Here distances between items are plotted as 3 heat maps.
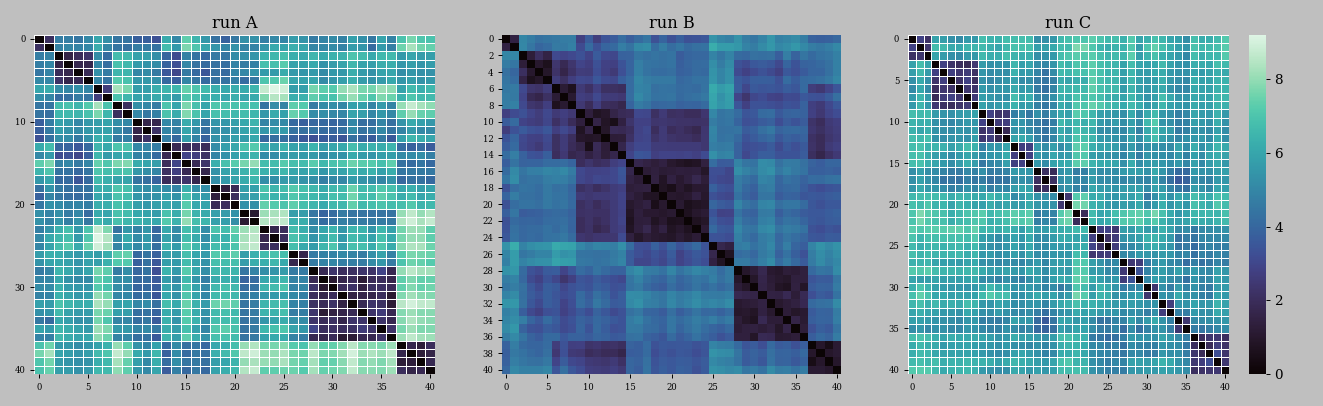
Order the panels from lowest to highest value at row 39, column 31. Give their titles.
run B, run C, run A
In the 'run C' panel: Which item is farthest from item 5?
23
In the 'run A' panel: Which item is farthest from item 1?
38
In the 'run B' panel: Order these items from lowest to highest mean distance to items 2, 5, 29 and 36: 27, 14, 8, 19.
8, 14, 19, 27
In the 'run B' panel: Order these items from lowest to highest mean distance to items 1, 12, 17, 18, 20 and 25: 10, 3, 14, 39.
10, 14, 39, 3
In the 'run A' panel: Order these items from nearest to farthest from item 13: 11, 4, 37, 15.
15, 4, 37, 11
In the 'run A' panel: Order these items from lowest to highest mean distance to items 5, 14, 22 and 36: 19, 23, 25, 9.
19, 9, 23, 25
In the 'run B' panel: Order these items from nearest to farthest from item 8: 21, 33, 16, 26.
33, 21, 16, 26
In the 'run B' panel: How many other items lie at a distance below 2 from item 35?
8
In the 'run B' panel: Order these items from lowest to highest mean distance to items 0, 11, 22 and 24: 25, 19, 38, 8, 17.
19, 17, 38, 8, 25
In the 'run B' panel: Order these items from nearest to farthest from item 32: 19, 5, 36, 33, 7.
33, 36, 7, 5, 19
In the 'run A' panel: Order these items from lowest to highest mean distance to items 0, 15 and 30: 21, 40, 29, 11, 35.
29, 11, 35, 21, 40
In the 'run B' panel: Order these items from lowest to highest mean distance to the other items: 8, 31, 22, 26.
22, 8, 31, 26
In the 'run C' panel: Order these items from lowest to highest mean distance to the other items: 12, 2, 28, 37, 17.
17, 37, 12, 28, 2
